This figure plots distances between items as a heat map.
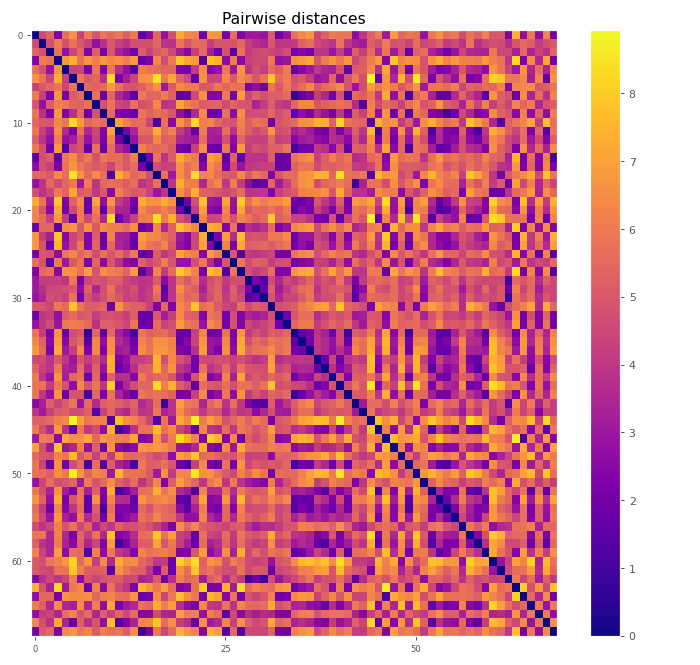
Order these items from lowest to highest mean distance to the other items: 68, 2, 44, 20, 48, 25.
2, 20, 25, 68, 48, 44
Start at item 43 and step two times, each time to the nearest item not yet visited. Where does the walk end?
1
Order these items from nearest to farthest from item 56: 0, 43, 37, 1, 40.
43, 1, 0, 37, 40
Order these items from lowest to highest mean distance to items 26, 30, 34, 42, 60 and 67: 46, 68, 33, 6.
6, 33, 68, 46
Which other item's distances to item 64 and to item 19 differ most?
46
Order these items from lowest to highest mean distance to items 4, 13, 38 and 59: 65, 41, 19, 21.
41, 19, 65, 21
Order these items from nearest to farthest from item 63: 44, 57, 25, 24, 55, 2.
24, 2, 55, 57, 44, 25
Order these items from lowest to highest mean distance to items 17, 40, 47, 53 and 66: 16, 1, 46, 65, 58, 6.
58, 65, 1, 6, 46, 16
